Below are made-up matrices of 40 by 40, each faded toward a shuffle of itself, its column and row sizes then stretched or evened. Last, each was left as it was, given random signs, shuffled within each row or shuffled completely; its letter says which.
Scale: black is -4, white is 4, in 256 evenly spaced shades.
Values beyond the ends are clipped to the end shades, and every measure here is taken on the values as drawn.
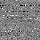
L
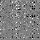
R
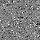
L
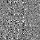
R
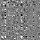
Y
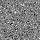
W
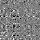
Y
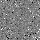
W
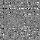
R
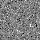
W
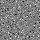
W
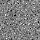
L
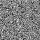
W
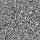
R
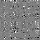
Y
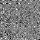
R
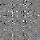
Y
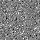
W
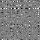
R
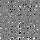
R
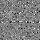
L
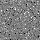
W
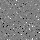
W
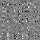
Y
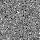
W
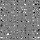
R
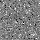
W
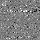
L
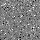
W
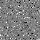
L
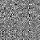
Y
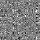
Y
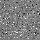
L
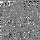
R
